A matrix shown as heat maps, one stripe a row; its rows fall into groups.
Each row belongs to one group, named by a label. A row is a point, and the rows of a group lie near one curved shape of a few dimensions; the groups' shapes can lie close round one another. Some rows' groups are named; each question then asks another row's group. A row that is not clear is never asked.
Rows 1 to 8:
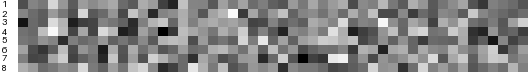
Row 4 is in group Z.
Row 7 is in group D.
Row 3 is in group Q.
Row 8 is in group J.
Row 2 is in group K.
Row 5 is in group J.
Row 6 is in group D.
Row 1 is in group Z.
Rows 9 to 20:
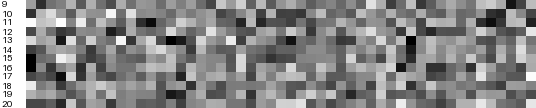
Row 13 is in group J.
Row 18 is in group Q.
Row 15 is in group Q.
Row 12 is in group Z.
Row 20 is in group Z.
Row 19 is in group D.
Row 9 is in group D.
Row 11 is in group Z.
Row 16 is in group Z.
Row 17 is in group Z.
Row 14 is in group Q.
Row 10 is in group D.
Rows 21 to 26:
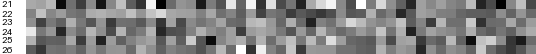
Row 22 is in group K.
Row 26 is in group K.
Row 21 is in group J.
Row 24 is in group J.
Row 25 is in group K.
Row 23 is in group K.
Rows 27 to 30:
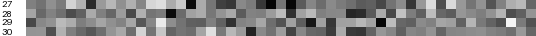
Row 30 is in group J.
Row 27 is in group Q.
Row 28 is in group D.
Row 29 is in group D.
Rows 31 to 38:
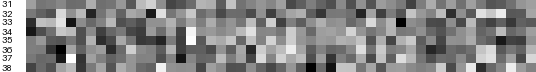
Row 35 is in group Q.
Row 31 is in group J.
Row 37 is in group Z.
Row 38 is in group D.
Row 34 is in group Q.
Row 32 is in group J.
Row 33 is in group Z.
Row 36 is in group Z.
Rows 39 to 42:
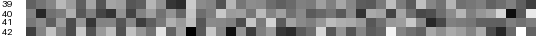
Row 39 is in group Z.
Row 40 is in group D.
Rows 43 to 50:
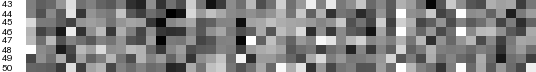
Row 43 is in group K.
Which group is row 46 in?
Z
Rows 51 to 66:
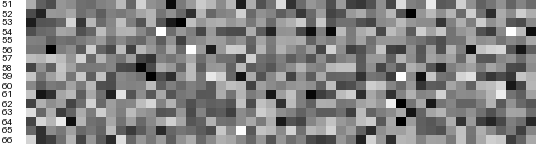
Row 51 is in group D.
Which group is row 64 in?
Z
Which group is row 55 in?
Z
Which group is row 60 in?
D
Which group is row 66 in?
D
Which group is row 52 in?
Q
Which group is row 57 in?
Z
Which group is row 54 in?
D
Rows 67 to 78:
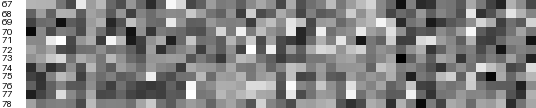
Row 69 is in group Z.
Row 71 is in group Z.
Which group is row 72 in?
J
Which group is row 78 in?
D
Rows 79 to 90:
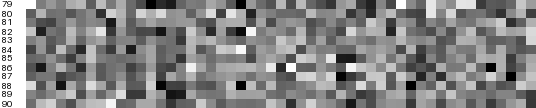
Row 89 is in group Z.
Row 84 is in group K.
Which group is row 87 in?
D
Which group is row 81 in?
D
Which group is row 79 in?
Z
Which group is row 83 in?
Z
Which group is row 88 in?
J
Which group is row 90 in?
D
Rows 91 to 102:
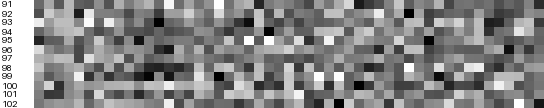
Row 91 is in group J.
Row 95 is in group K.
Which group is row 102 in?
D
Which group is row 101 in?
K
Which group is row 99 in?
K
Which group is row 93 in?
Z
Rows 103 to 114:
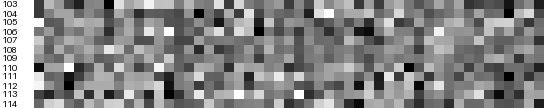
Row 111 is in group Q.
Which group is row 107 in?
Z
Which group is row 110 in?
Z
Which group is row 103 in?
J
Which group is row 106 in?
J
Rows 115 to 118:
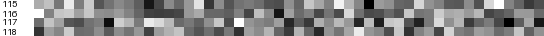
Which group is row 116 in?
Z
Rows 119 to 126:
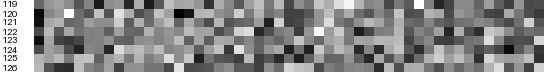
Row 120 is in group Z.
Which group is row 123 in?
Z
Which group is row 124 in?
J
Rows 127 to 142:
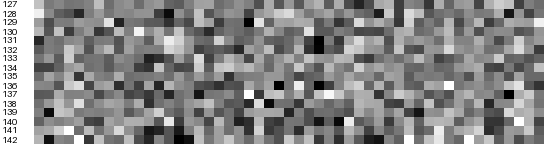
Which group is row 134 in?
Q
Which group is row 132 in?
D
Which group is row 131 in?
D
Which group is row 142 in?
Z
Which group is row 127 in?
D
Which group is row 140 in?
D
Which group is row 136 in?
D
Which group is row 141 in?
Z
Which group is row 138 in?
K
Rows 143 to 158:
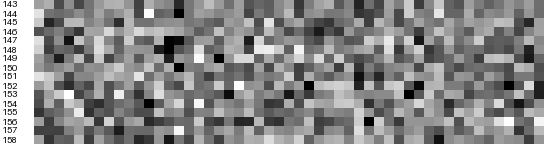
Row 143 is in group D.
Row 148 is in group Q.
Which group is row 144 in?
D
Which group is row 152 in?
J
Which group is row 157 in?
D
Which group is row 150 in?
D
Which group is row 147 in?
J
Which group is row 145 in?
D
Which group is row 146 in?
K
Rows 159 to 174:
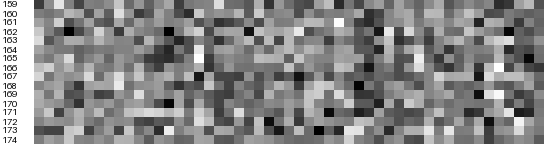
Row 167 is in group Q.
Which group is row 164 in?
Q
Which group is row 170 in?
Q
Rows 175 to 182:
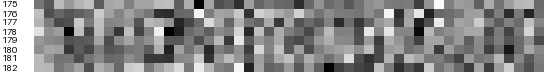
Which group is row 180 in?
J
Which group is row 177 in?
J
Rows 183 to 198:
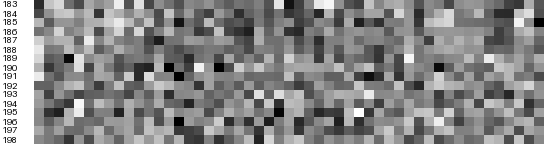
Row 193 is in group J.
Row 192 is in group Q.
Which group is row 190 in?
K
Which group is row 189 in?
Z
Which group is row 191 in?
D
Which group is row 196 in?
D
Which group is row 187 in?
Z
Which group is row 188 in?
Z
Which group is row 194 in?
Z
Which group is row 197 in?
J
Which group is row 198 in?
Z
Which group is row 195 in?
D
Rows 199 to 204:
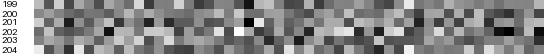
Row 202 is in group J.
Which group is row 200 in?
J
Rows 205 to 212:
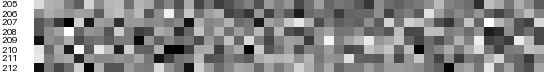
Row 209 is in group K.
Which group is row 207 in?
Z
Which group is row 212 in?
Z
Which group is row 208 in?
Z
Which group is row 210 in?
J
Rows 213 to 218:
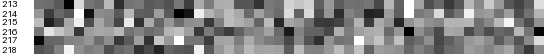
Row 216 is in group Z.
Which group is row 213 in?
Z
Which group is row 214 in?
Z
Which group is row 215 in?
D
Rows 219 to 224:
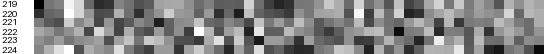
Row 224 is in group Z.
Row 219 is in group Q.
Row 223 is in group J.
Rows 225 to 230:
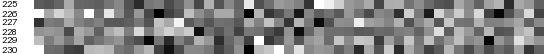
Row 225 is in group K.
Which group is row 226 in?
Z
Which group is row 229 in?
K
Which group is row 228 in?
Q
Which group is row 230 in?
Q
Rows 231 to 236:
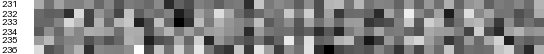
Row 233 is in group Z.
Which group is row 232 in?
Z
